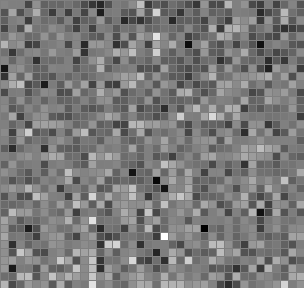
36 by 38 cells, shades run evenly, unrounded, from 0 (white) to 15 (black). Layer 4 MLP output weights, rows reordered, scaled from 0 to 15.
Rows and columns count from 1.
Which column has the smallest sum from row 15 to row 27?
32
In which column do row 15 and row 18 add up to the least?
27
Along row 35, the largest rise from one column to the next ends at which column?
5
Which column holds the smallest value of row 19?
33
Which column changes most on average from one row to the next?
20
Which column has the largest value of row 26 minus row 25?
12
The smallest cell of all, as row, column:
30, 21
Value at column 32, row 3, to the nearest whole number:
6
